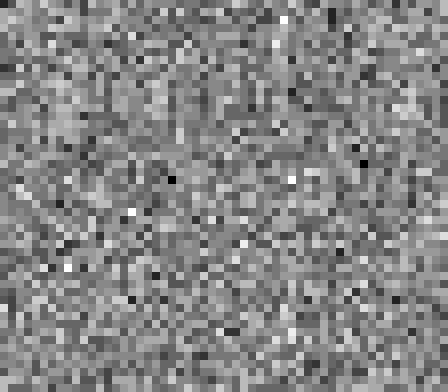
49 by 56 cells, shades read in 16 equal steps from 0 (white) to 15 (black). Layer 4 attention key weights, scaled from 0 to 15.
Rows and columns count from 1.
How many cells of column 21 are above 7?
19
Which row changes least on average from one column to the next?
15
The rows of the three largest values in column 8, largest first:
26, 32, 3
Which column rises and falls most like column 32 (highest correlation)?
37
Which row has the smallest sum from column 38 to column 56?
4
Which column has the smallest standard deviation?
24
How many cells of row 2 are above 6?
35
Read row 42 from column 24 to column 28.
6 10 9 8 2
